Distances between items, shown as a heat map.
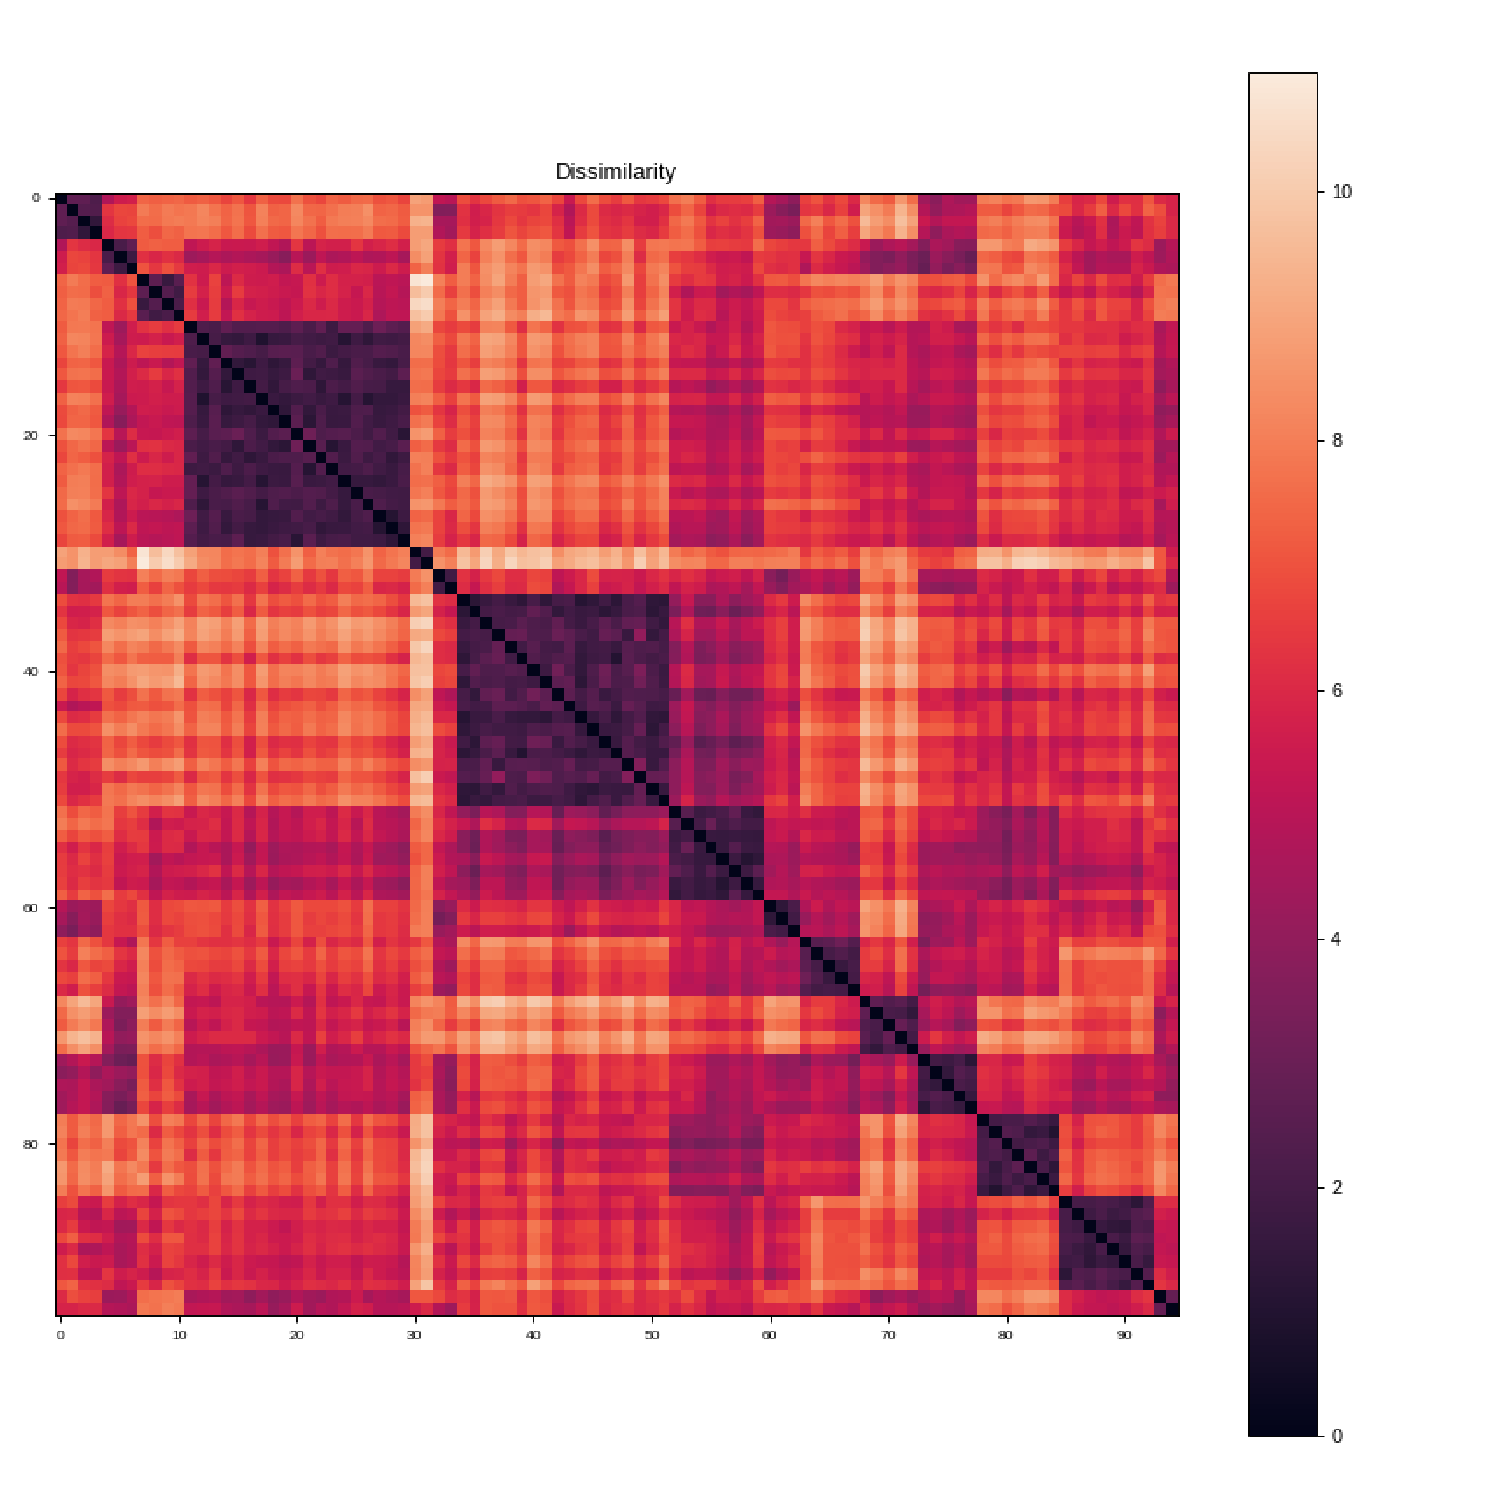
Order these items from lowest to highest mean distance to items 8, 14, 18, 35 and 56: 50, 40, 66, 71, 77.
77, 50, 66, 40, 71
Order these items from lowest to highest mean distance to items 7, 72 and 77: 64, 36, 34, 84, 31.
64, 84, 34, 36, 31
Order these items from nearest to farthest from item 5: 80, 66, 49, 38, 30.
66, 49, 80, 38, 30
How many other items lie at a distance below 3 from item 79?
6
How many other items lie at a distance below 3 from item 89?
7
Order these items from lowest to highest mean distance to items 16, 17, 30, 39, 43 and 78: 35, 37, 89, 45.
35, 45, 37, 89
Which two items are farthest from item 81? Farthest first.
31, 30
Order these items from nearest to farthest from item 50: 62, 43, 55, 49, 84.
43, 49, 55, 62, 84
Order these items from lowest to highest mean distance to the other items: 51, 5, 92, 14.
14, 5, 51, 92
